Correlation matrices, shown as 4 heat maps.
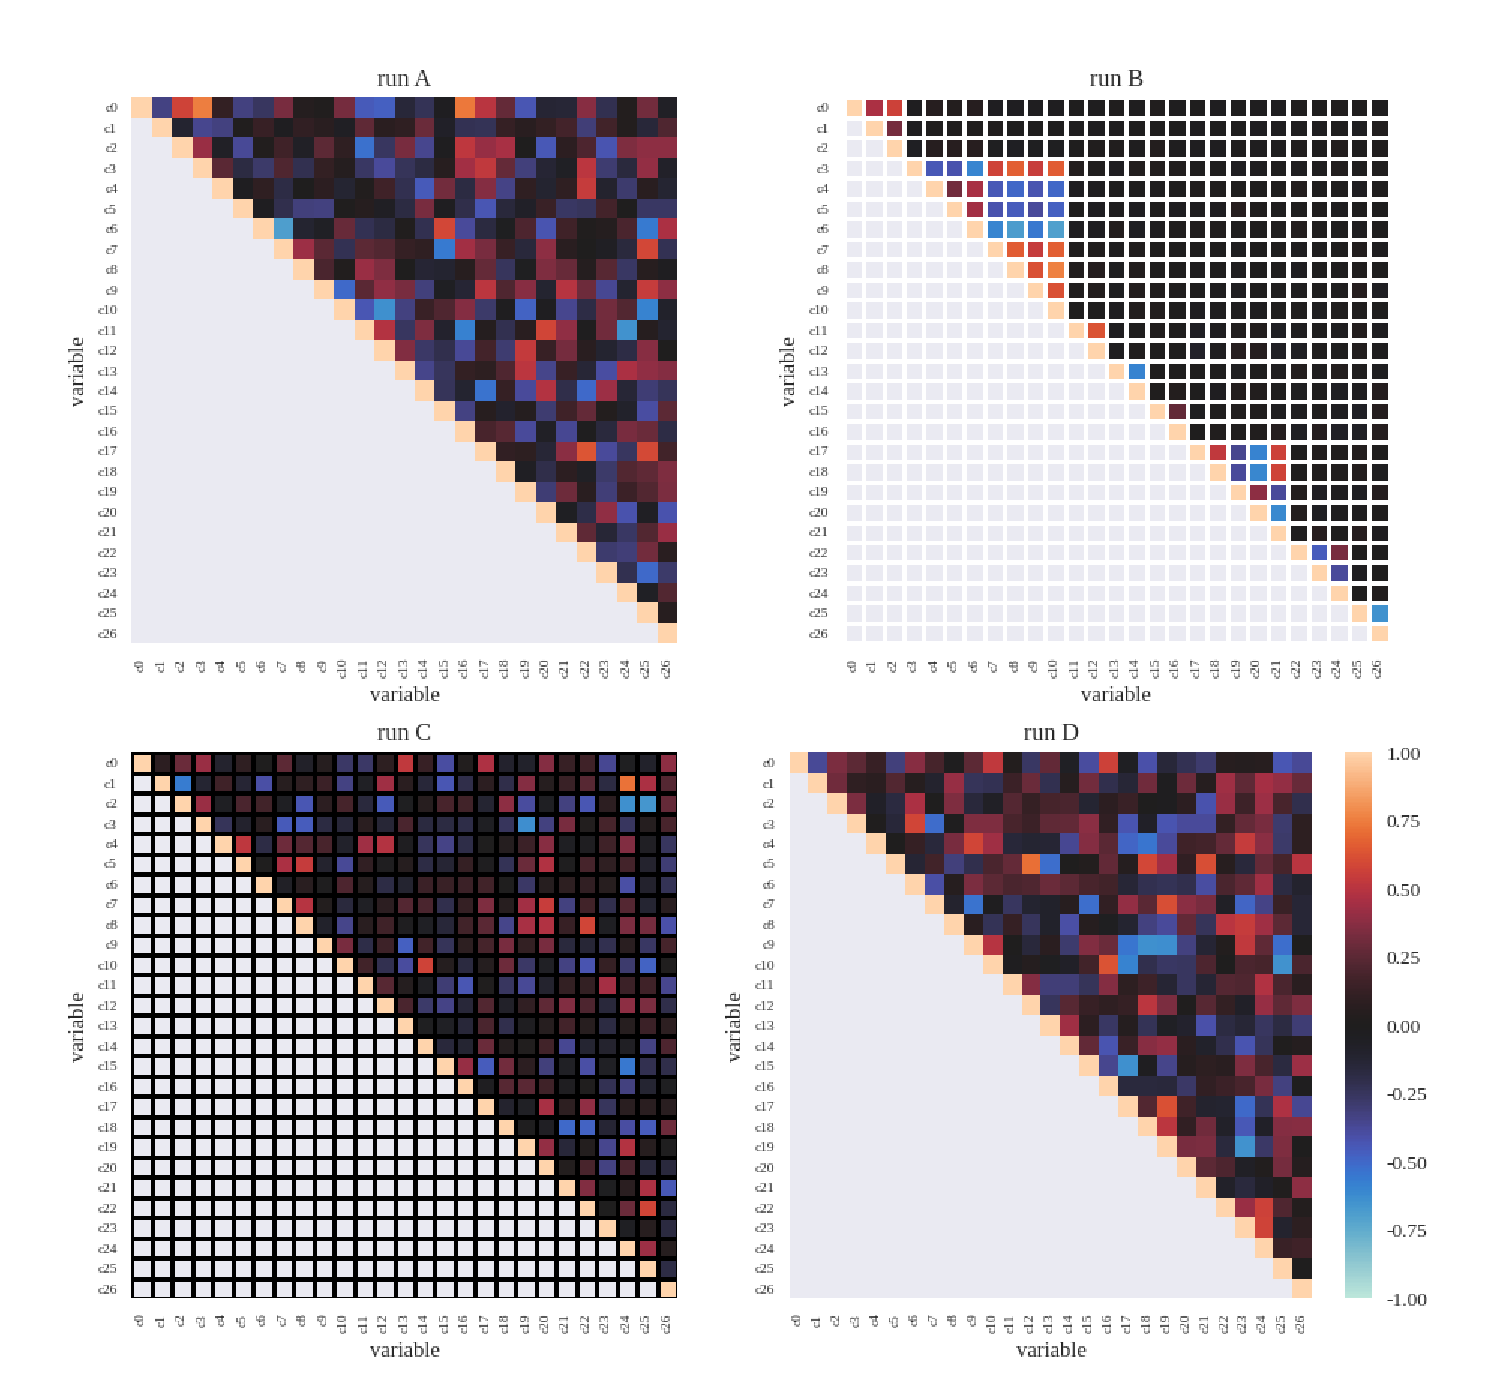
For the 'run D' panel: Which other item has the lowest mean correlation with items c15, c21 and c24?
c17
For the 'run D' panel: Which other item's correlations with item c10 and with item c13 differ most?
c16
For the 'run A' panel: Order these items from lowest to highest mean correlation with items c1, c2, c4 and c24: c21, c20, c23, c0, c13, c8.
c20, c23, c8, c21, c0, c13
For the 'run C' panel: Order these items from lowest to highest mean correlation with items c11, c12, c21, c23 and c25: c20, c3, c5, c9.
c9, c20, c5, c3
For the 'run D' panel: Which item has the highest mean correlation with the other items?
c24
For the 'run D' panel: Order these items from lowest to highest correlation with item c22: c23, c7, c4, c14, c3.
c14, c7, c3, c4, c23
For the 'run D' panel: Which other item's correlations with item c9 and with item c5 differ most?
c18
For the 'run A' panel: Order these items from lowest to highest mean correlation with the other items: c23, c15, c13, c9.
c23, c15, c13, c9
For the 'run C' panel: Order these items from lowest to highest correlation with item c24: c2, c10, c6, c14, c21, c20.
c2, c6, c10, c14, c21, c20
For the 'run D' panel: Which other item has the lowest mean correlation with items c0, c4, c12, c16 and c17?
c15
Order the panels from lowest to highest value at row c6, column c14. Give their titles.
run A, run B, run C, run D
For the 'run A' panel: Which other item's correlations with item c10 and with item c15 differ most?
c16
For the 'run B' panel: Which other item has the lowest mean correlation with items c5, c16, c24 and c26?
c25
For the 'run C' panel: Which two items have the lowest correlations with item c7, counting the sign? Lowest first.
c3, c21
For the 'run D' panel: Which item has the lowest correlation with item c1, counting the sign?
c0
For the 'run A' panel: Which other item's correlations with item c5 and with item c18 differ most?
c2
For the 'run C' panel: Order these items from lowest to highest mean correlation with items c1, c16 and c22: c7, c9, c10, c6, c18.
c10, c18, c6, c9, c7
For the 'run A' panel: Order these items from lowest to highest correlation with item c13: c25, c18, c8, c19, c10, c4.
c10, c4, c8, c18, c25, c19
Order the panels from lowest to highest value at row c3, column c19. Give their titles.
run C, run D, run A, run B
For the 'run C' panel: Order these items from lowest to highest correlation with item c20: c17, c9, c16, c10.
c10, c16, c9, c17
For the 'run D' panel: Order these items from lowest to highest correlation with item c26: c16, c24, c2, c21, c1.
c2, c16, c24, c1, c21
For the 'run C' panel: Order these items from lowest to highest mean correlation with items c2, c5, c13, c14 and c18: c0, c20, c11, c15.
c11, c15, c20, c0
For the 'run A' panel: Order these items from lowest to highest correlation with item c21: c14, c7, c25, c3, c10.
c10, c14, c3, c7, c25
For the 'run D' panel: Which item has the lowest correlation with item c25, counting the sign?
c10
